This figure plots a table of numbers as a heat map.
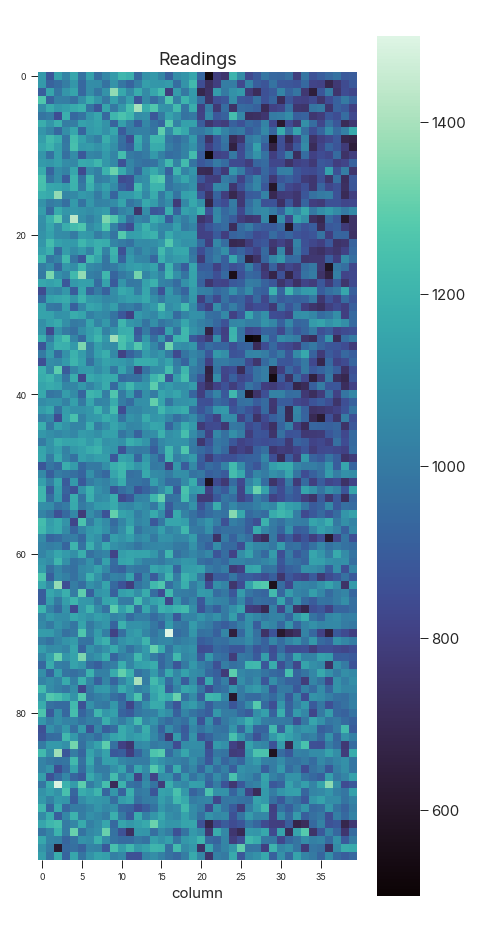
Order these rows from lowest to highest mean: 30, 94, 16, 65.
16, 94, 30, 65
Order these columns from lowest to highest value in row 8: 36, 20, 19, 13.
36, 20, 13, 19
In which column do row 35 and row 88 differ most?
24
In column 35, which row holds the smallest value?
43
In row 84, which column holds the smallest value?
31
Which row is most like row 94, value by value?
39
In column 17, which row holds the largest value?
78
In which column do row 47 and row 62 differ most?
26
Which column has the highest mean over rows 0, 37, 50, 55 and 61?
10
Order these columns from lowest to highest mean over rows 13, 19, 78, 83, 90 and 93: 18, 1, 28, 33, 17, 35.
33, 35, 28, 18, 1, 17
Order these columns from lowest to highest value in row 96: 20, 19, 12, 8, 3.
3, 12, 8, 19, 20
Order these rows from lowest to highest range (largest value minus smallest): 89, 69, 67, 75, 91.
69, 91, 75, 67, 89
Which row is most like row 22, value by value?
42
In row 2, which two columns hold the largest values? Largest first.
9, 15
